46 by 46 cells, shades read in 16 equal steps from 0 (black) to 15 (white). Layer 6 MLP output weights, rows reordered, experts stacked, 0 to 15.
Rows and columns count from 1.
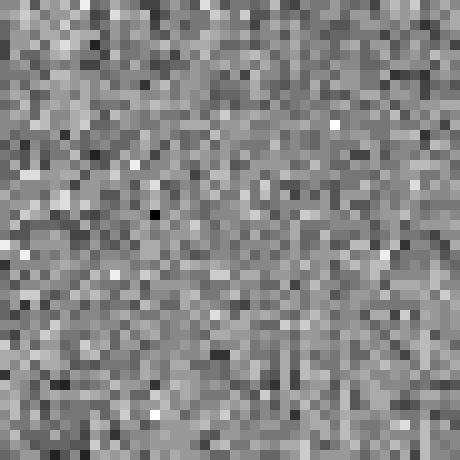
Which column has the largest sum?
6
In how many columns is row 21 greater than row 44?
17
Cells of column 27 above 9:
5
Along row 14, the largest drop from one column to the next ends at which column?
43
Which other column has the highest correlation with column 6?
7
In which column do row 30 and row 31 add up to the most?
4
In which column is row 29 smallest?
30
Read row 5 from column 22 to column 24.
9 6 6
